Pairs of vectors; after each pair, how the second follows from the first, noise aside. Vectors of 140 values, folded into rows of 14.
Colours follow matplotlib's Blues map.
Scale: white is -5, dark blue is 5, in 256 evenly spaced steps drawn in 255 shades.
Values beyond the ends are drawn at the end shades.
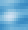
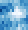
reversed, scaled up.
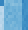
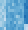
reversed, negated.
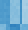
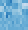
wrapped around, negated, partly zeroed.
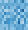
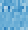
reversed, partly zeroed.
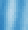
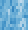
wrapped around, partly zeroed.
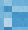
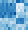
reversed, scaled up.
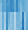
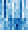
reversed, scaled up.
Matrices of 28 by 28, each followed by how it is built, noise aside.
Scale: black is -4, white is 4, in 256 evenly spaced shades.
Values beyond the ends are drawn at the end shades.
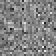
low rank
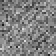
Hankel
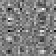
low rank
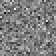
noise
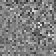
upper triangular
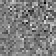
upper triangular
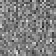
low rank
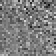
upper triangular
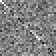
diagonal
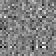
low rank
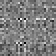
low rank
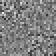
block diagonal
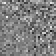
upper triangular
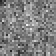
smooth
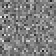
low rank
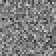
noise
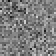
block diagonal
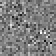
block diagonal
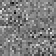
block diagonal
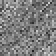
Hankel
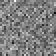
Hankel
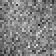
smooth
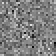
block diagonal
